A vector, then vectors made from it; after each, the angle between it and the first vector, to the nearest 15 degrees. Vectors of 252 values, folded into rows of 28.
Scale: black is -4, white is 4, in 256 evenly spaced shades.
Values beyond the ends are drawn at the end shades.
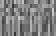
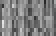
105 degrees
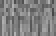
165 degrees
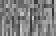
150 degrees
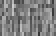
150 degrees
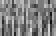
45 degrees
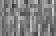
30 degrees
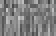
30 degrees
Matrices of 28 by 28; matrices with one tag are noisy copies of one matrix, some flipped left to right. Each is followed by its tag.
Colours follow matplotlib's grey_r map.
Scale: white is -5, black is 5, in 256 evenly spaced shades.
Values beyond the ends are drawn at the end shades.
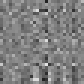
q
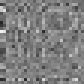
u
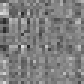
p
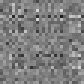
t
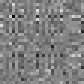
t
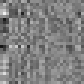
p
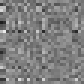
u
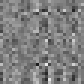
q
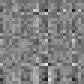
q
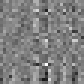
q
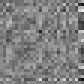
u
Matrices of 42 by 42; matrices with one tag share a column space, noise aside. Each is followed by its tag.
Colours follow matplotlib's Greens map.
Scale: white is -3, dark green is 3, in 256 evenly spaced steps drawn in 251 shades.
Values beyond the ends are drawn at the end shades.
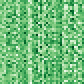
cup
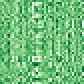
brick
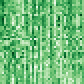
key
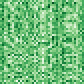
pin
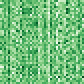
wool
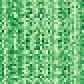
wool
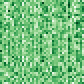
brick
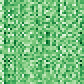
cup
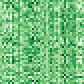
pin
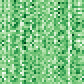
wool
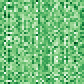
pin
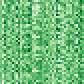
cup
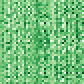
wool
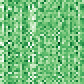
pin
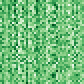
cup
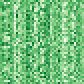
pin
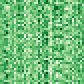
cup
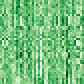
key
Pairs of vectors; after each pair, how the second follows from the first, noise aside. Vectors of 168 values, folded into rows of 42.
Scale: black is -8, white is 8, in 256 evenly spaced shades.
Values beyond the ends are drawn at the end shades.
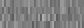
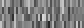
scaled up.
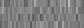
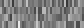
wrapped around, scaled up.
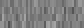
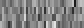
scaled up.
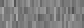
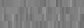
wrapped around, shrunk.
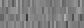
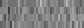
shuffled.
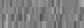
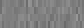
wrapped around, shrunk.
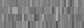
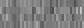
shuffled.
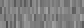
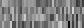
wrapped around, scaled up.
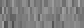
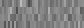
shuffled.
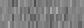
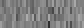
reversed.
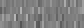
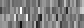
scaled up.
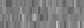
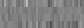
reversed, partly zeroed.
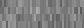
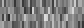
reversed, scaled up.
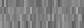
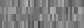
shuffled.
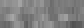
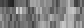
reversed, scaled up.
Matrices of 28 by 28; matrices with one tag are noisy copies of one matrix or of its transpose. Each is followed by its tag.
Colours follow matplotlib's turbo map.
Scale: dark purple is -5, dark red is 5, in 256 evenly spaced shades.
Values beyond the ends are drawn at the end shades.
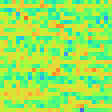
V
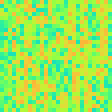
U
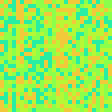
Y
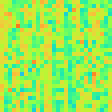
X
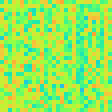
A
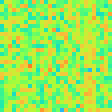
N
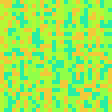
X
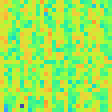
X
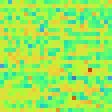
V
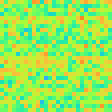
Y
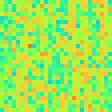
U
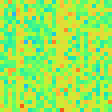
Y
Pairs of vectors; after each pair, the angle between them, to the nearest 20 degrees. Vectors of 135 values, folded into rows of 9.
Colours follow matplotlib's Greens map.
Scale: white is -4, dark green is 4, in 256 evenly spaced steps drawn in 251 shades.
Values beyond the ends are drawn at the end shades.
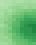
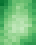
120 degrees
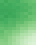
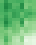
20 degrees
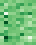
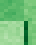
100 degrees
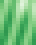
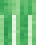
80 degrees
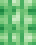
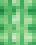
20 degrees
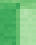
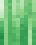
100 degrees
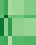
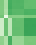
160 degrees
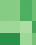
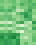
40 degrees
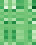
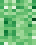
40 degrees
